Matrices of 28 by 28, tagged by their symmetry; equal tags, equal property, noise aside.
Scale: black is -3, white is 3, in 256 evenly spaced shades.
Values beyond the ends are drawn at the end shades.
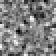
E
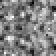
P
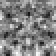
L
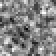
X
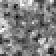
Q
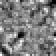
X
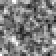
X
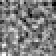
E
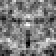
L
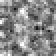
P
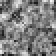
Q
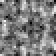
P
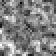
X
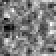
P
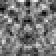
L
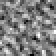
E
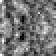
P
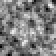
X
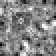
Q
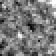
X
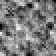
X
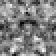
L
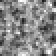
P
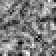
Q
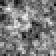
Q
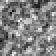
Q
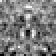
L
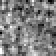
E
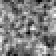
E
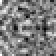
P
